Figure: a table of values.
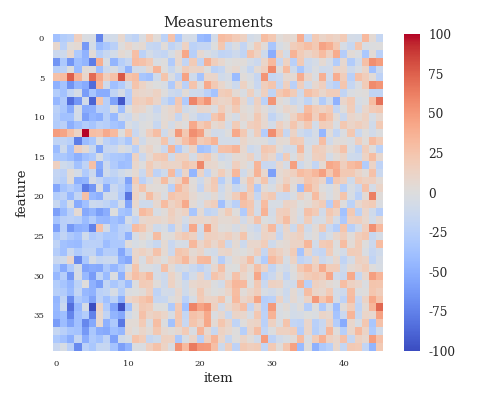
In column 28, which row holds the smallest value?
19
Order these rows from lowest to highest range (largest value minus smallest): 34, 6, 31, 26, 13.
26, 31, 13, 6, 34
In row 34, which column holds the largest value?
45
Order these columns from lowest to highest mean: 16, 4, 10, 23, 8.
4, 8, 10, 16, 23
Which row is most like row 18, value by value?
21
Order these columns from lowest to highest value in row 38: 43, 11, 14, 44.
14, 43, 11, 44
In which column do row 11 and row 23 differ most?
40
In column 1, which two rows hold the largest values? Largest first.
12, 5
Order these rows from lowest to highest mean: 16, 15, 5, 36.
36, 15, 16, 5
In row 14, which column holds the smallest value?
6
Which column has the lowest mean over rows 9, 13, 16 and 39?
3
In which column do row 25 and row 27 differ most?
34
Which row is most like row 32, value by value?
9
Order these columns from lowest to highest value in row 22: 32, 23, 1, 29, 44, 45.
1, 45, 44, 23, 32, 29
